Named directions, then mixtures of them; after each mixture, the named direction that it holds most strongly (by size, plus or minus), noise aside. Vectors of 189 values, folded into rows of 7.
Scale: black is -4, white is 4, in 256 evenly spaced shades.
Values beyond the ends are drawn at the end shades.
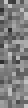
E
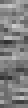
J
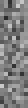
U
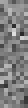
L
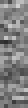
J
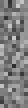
U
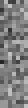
E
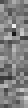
L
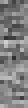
J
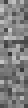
E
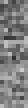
J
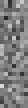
U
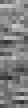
J
